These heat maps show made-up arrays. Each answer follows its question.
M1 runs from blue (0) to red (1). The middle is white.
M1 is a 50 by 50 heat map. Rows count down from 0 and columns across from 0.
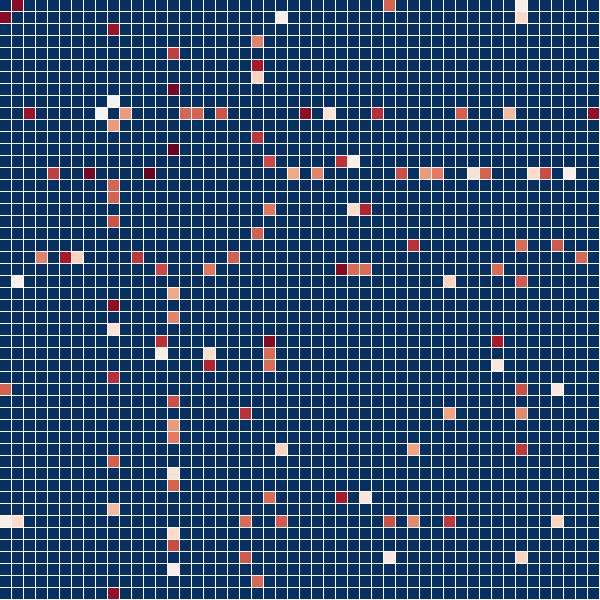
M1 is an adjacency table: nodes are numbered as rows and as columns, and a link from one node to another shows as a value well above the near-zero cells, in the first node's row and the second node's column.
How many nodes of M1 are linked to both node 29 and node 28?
2
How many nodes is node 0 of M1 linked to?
3
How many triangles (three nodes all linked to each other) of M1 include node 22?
6
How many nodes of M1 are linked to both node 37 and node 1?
2
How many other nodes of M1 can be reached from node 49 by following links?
12
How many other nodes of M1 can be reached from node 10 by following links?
12
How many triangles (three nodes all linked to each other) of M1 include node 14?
0
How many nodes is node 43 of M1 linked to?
8
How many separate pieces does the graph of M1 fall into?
5
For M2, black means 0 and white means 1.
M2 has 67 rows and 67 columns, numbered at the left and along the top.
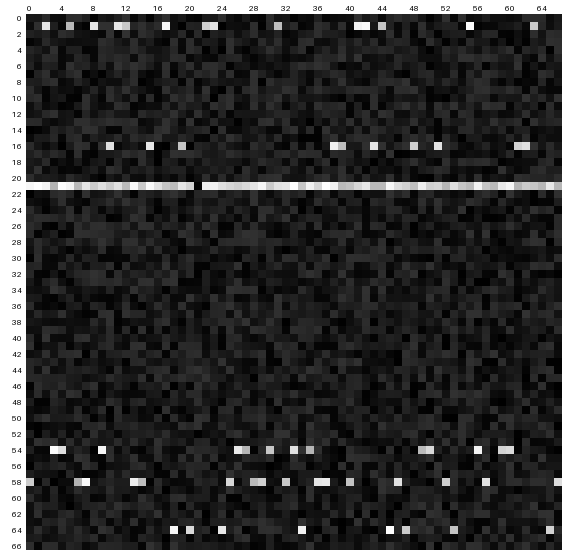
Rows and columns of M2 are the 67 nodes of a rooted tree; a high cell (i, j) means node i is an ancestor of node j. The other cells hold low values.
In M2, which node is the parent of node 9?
54
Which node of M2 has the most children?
58
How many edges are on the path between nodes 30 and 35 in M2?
2
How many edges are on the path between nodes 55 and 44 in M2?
2
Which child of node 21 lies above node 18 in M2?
64
